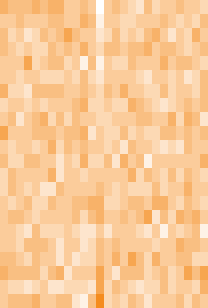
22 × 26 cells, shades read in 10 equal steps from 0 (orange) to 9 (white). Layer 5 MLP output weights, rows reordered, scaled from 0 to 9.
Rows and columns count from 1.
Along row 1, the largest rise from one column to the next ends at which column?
13
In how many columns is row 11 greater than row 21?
6
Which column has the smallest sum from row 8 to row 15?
24
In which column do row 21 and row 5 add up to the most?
11
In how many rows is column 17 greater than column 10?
7
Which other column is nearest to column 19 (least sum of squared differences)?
10
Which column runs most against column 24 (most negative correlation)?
9
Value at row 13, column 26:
6
